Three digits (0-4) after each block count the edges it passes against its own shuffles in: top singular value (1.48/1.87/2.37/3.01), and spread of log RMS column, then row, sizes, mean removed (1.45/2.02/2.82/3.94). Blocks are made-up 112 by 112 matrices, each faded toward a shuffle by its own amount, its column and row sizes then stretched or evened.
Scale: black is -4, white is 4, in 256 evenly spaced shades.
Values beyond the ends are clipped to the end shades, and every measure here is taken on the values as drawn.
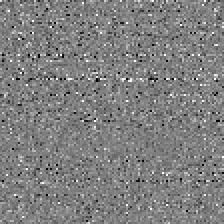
0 1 3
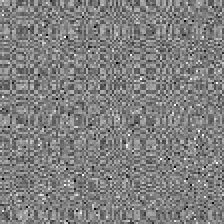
4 0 0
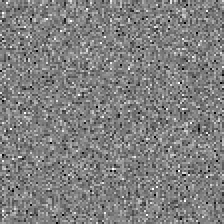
2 1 0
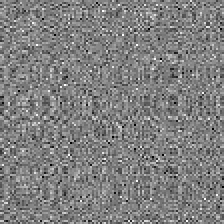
4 0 1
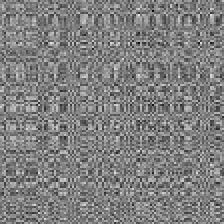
4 2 3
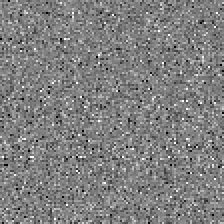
1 0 1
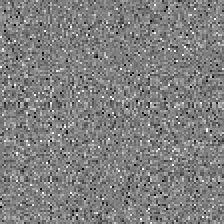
3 0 0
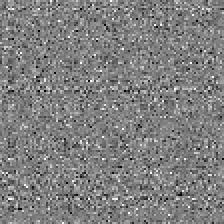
3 0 2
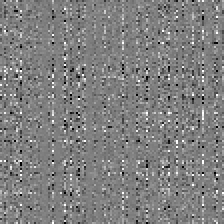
1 4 2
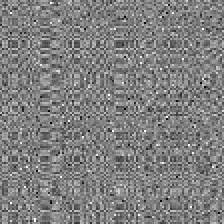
4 0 1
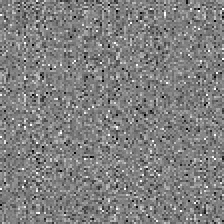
3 2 0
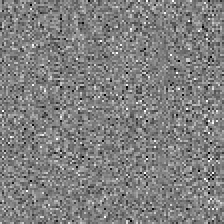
3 2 0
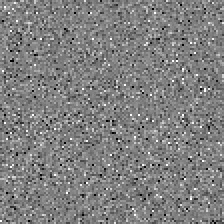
0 0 2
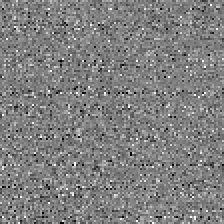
1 0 3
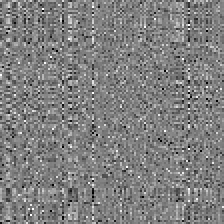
4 3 0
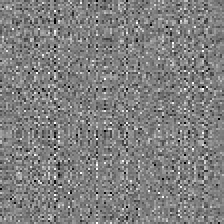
4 3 1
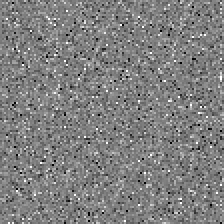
0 1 0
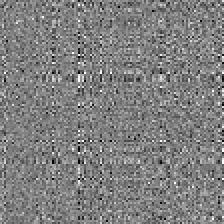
4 3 2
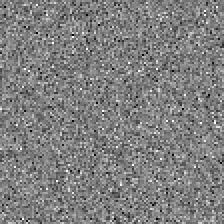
0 0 0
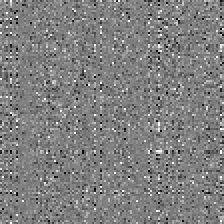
3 3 1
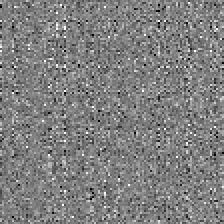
3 3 1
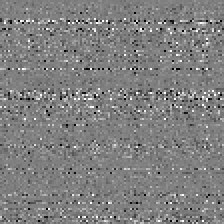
1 1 4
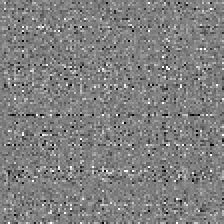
1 2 3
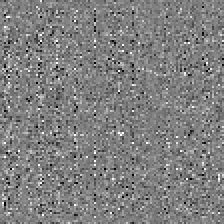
0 3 2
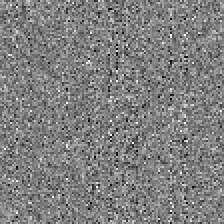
0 3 0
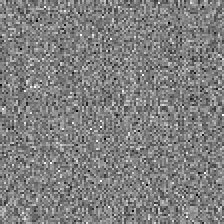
3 0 0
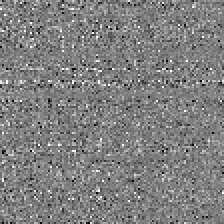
1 2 3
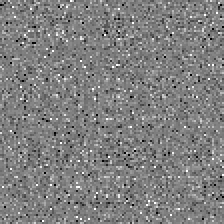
2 0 1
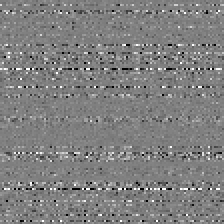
3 0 4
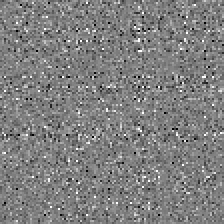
2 2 2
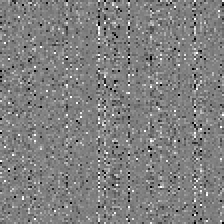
3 3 0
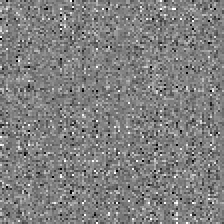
0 3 2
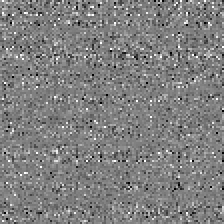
1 1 3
